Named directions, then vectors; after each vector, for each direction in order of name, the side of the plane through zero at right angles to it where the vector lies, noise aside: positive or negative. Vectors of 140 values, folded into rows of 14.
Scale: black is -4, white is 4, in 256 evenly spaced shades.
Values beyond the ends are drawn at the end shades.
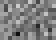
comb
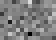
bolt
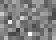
negative, positive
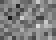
negative, negative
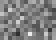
negative, positive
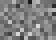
negative, negative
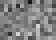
negative, negative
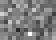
negative, positive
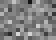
negative, negative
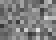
positive, negative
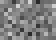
positive, positive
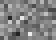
negative, positive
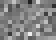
negative, negative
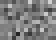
positive, positive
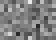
positive, positive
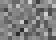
positive, positive
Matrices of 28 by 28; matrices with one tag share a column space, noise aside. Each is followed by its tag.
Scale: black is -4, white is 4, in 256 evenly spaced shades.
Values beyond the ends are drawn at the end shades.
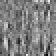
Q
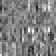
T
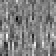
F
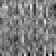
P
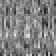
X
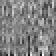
P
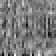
X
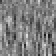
F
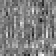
X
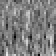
Q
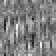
F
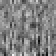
Q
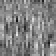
F
